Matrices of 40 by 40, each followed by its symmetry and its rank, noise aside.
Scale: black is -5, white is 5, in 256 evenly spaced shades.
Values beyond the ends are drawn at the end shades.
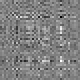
no symmetry, rank three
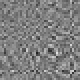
symmetric, rank three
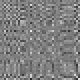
symmetric, rank two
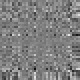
antisymmetric, rank two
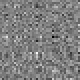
antisymmetric, rank four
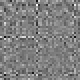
antisymmetric, rank two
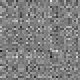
antisymmetric, rank four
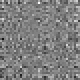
antisymmetric, rank four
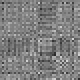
symmetric, rank three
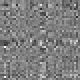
no symmetry, rank three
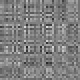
antisymmetric, rank two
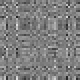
no symmetry, rank two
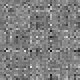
symmetric, rank three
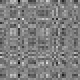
no symmetry, rank two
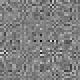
symmetric, rank four
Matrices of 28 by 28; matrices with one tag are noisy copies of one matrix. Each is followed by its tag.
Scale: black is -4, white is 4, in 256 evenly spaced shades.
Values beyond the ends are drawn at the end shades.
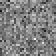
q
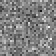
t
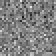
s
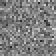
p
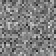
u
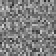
u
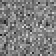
p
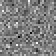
u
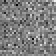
p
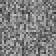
q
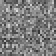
u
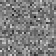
t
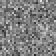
t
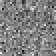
s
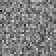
q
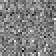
s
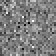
q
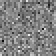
s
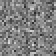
s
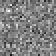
u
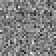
s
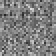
s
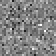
t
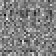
s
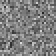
u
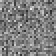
s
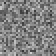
s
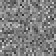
u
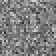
q
